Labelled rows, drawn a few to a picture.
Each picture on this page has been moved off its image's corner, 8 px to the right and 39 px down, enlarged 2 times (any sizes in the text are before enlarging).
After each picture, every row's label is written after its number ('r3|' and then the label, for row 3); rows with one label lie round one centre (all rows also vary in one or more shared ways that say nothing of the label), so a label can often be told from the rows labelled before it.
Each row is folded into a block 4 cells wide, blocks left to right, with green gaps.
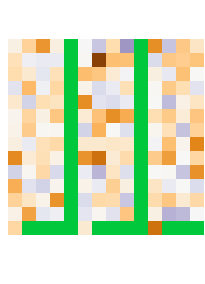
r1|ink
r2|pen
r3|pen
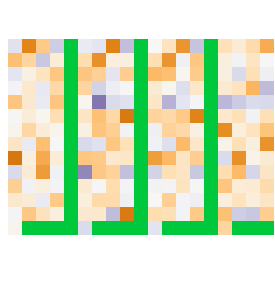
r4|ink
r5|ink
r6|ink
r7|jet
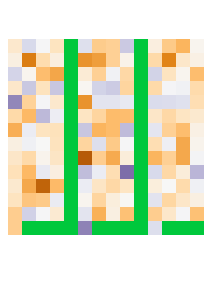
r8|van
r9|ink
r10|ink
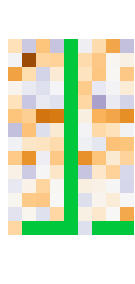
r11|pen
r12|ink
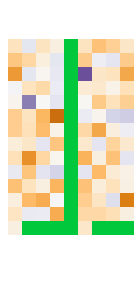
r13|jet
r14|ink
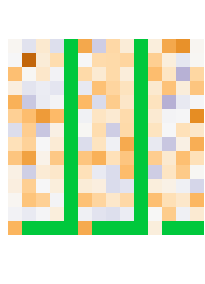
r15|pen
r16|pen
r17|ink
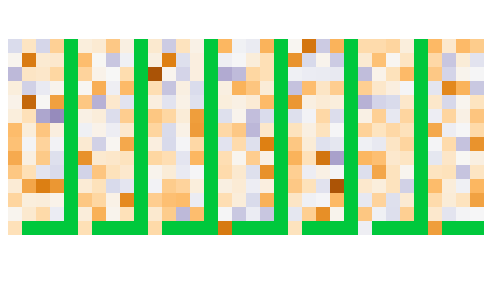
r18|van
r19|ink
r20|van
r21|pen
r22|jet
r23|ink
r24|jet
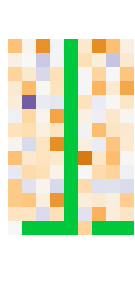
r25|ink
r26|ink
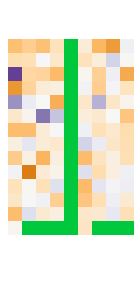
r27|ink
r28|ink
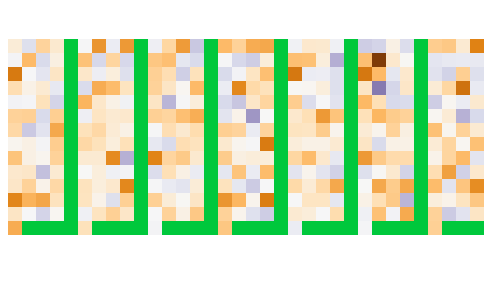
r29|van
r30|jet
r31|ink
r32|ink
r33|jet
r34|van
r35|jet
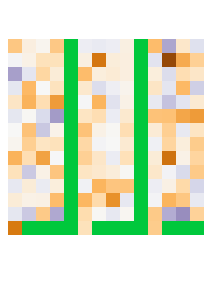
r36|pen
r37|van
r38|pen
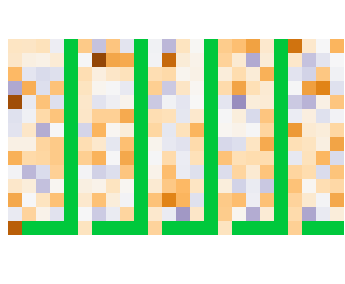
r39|pen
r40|pen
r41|van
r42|ink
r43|jet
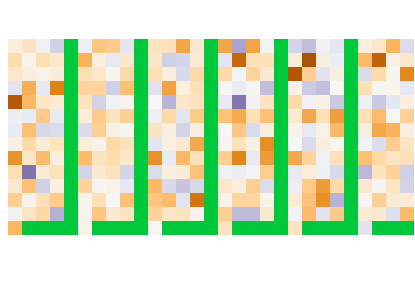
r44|pen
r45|ink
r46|ink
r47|pen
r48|van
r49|ink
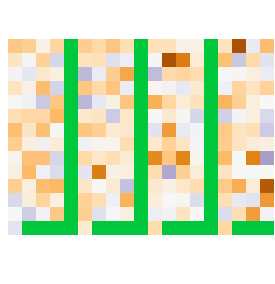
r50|jet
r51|ink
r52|pen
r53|jet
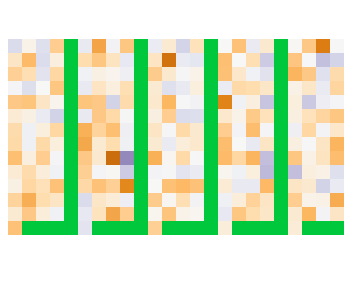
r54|van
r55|jet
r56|van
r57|jet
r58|ink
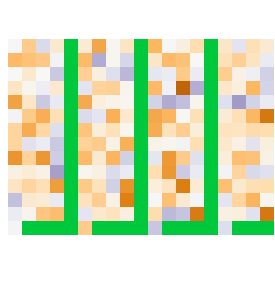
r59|jet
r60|jet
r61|jet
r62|jet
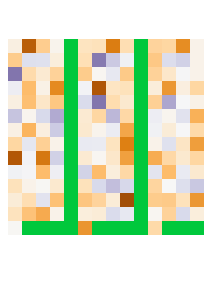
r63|ink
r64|ink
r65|ink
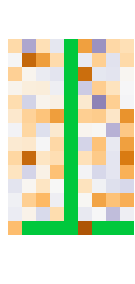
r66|pen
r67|pen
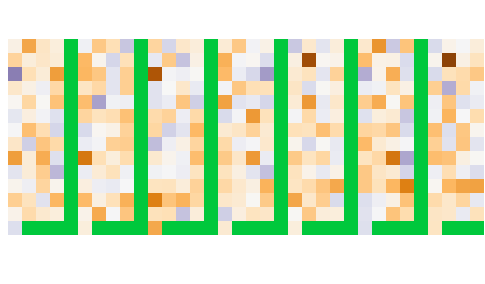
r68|ink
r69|ink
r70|van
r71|jet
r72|van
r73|jet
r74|van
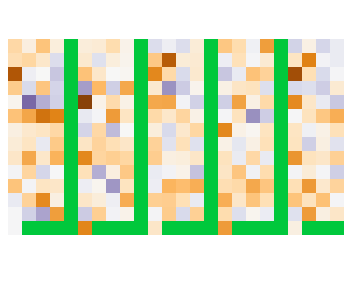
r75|jet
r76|pen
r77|van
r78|van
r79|van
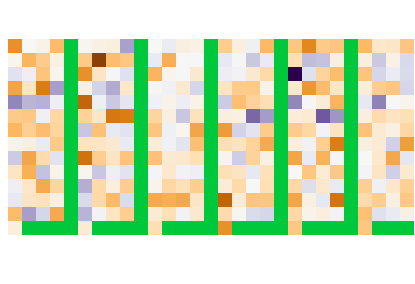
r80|jet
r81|pen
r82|van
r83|van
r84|ink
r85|jet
